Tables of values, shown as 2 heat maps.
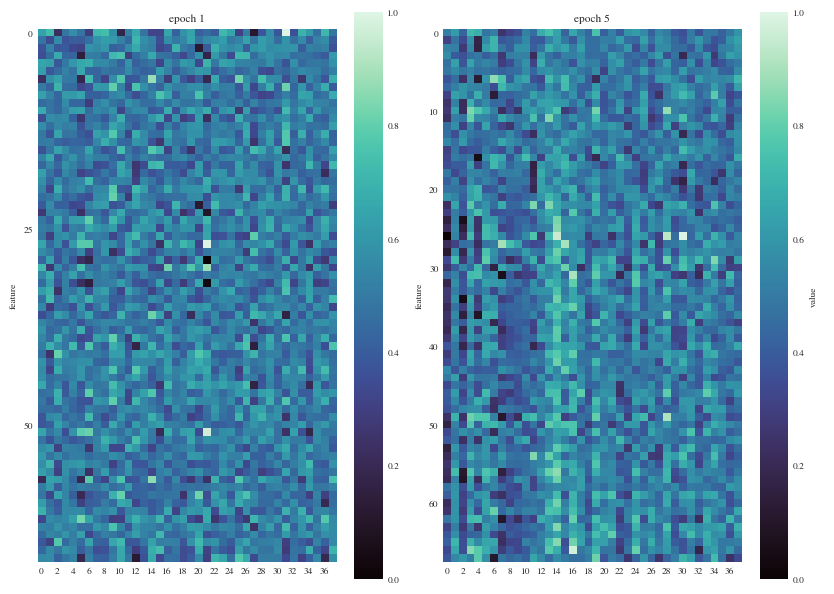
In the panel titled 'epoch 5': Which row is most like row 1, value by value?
52
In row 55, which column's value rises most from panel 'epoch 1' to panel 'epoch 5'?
19
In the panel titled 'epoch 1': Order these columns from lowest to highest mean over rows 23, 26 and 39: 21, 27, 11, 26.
21, 11, 26, 27
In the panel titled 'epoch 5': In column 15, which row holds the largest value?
27
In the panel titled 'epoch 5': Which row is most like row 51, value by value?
48
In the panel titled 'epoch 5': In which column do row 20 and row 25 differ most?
4
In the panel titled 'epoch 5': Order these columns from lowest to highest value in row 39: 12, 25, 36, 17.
25, 17, 36, 12
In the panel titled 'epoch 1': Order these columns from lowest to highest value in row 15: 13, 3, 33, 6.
33, 13, 3, 6
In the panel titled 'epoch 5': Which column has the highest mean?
14
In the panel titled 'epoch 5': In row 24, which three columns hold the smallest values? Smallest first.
2, 0, 4
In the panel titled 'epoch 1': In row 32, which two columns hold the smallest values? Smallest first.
21, 6
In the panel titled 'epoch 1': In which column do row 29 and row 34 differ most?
6
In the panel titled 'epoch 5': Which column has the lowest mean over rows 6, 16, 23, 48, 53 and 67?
0
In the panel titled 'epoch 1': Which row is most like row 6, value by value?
57
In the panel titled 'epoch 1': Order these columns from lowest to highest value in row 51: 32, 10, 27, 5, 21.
10, 27, 32, 5, 21
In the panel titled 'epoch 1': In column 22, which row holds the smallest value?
62
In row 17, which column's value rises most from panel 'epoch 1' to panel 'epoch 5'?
12
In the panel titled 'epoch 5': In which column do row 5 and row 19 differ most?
30
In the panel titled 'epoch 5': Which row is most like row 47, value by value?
59
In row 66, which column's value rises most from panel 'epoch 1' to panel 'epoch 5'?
16
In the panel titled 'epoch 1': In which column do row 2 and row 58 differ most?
20
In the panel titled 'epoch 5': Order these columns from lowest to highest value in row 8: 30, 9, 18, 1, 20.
20, 9, 18, 1, 30
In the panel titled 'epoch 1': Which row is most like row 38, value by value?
5
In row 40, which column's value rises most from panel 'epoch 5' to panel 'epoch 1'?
4
